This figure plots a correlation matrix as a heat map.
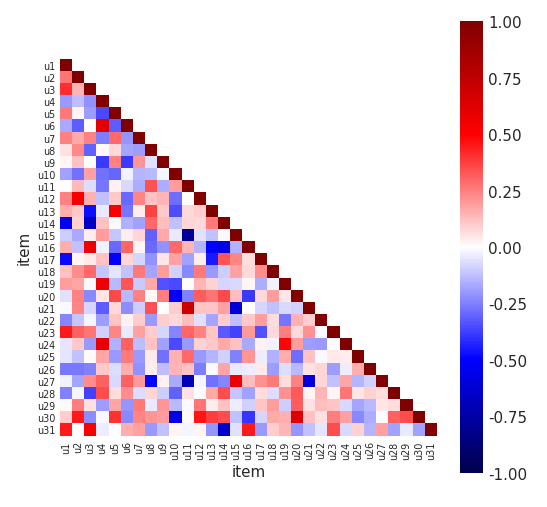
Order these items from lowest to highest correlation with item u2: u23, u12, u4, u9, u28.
u4, u28, u9, u23, u12
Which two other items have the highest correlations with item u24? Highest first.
u4, u19
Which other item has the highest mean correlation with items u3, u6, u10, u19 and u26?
u16
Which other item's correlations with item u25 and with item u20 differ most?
u30
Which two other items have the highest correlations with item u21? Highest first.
u11, u8
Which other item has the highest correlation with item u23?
u1
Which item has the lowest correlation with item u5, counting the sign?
u17
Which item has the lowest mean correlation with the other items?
u10
